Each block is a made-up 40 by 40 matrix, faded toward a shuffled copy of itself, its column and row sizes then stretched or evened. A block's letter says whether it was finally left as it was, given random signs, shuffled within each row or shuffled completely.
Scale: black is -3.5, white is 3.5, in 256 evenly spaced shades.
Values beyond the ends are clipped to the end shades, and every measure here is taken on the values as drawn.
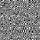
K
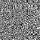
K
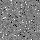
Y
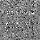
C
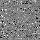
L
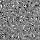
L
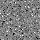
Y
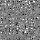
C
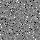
Y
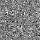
C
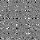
C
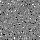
Y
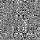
K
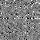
L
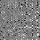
K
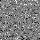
L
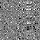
K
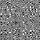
K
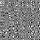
K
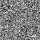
L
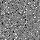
Y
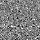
L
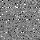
L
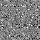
L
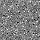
Y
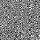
K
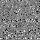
L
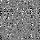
C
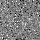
Y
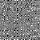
K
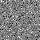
Y
